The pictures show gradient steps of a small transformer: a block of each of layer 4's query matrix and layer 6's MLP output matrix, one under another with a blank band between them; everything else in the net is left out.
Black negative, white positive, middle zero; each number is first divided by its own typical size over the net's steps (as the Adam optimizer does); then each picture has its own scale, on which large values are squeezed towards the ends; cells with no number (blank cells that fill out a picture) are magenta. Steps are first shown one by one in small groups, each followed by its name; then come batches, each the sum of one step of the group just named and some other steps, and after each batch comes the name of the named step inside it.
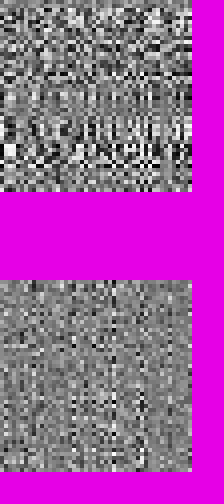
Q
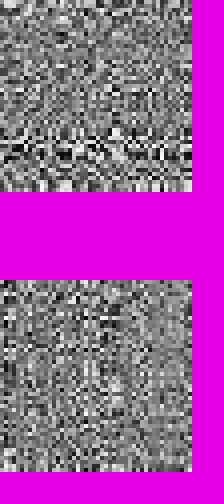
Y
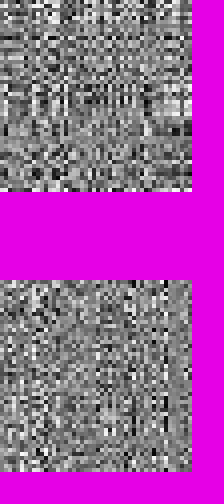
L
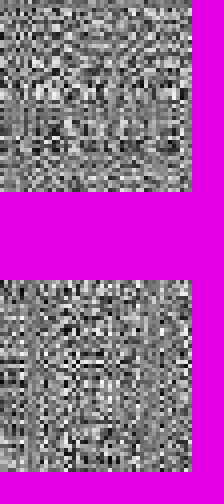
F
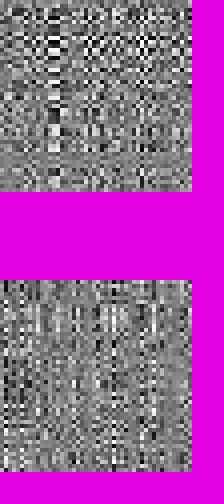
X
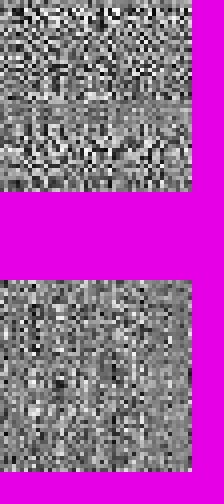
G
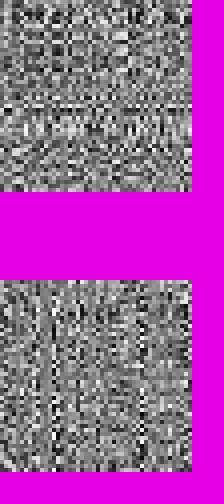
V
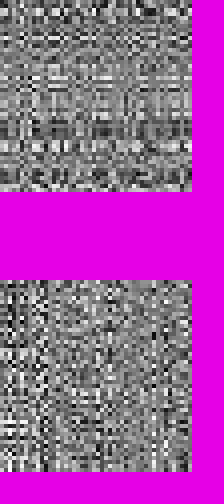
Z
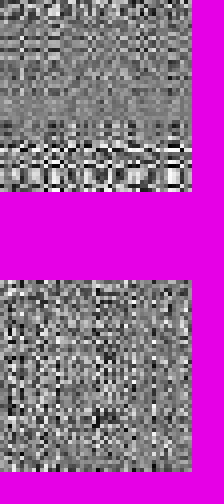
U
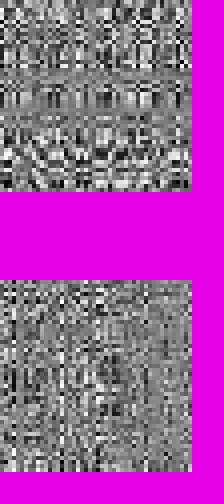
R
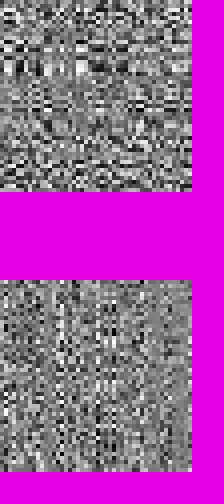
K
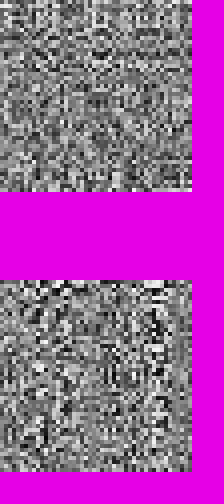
L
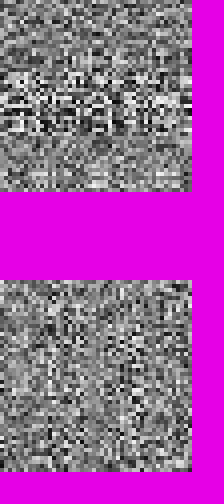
V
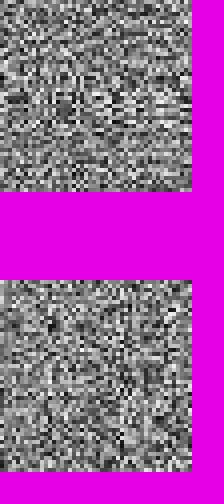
K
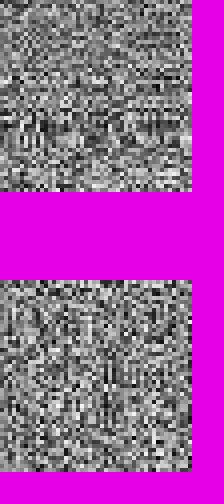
U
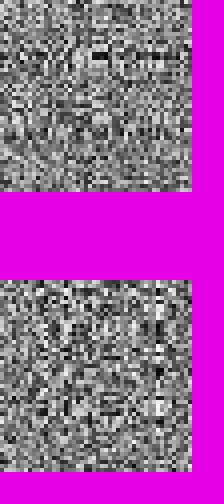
R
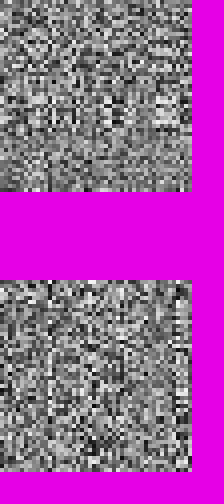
G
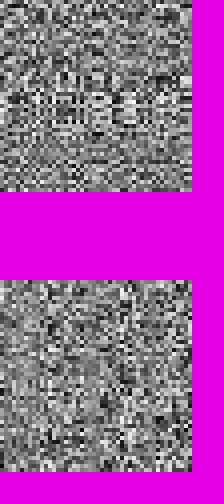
V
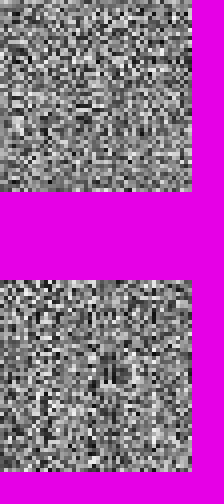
G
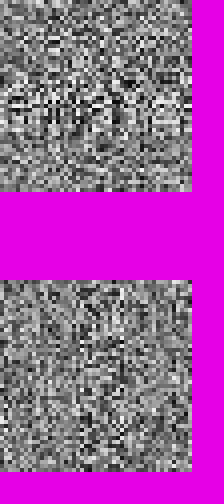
X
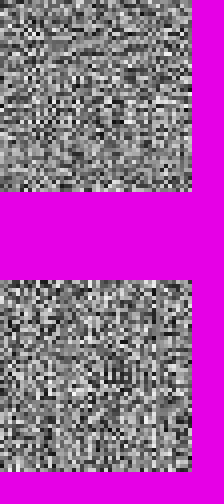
Z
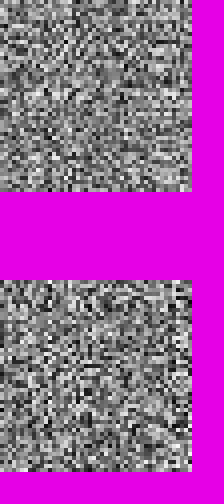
F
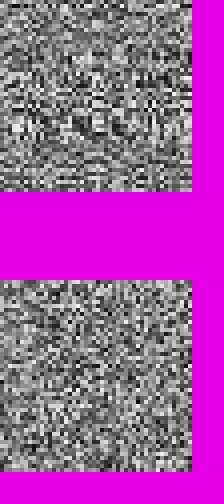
F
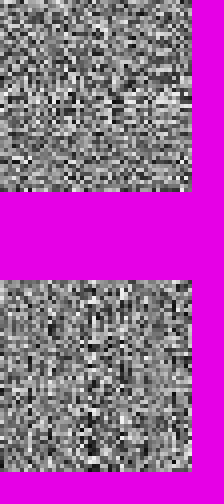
V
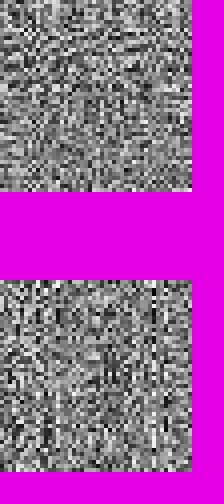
L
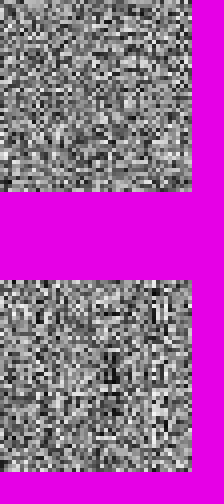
R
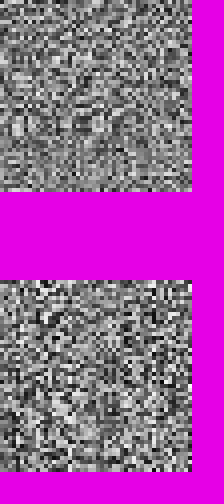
F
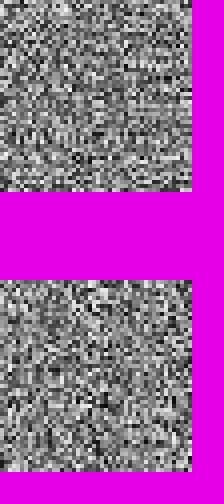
R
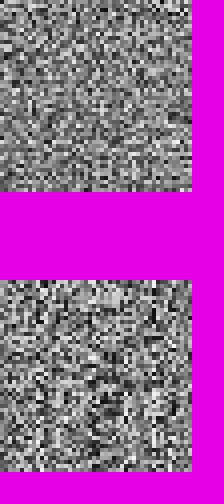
K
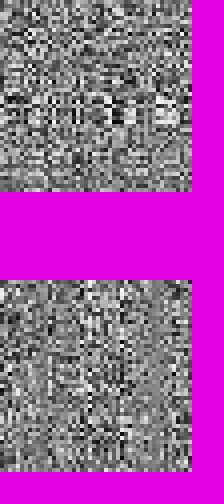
G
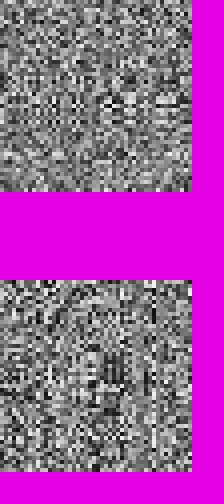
R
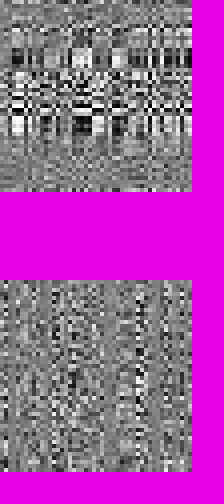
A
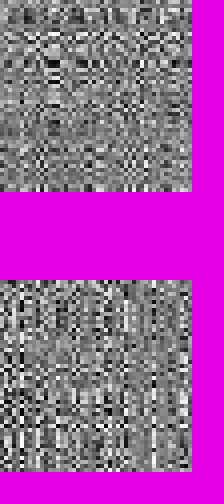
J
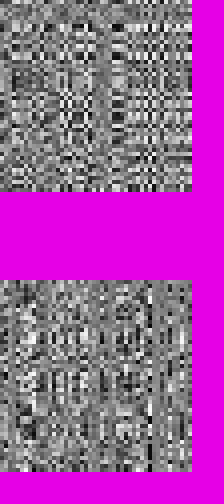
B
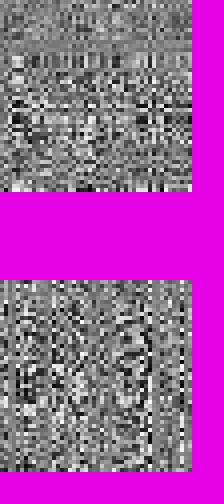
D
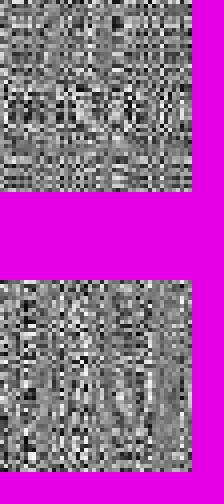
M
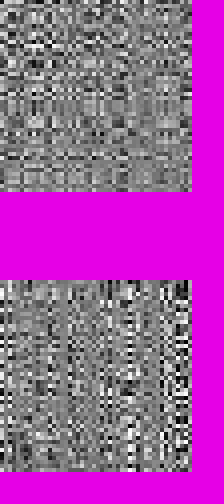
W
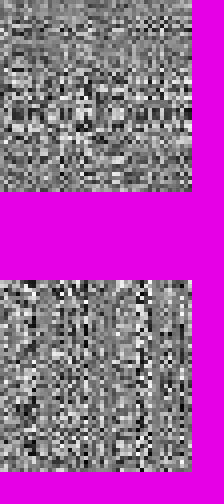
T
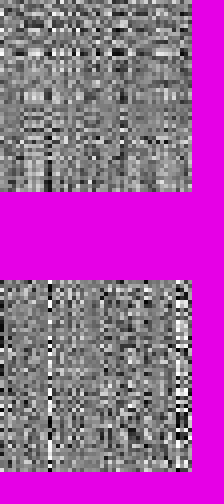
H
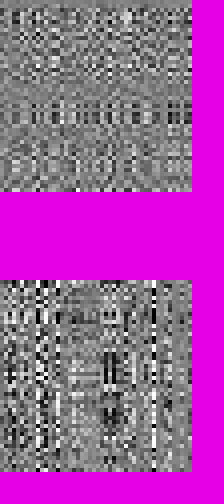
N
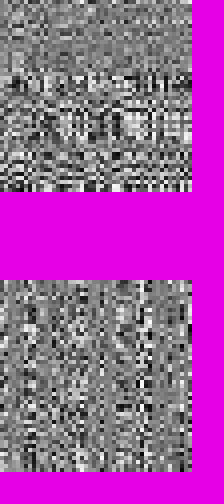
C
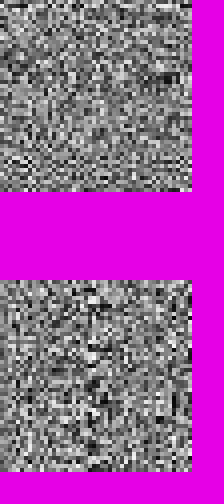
D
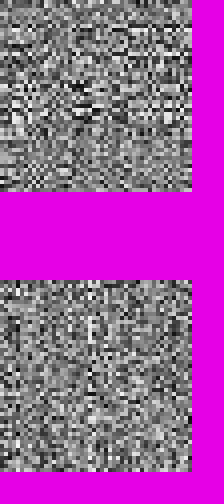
A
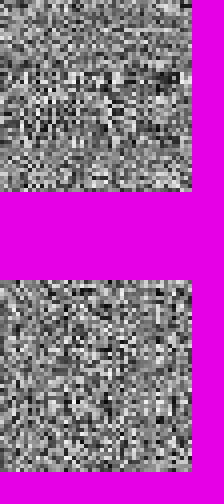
J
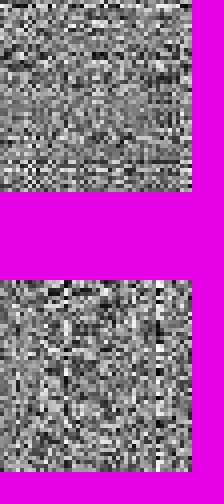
T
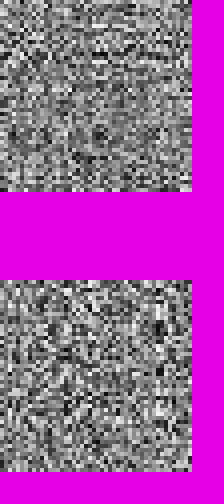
W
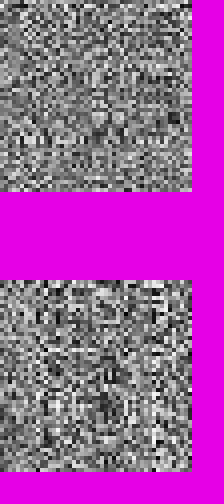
N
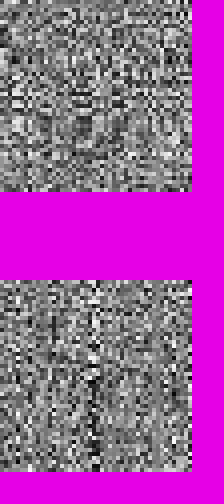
A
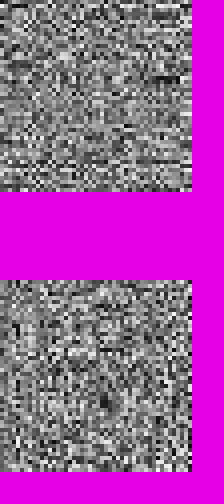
B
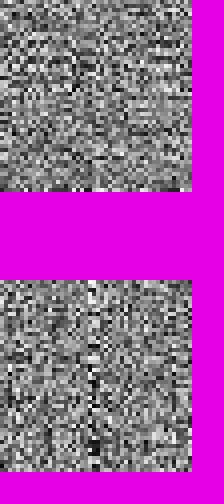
J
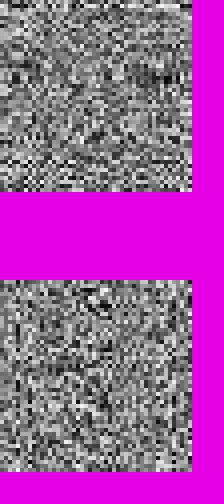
C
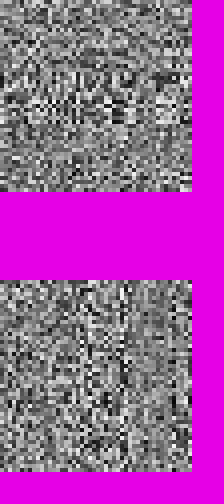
J
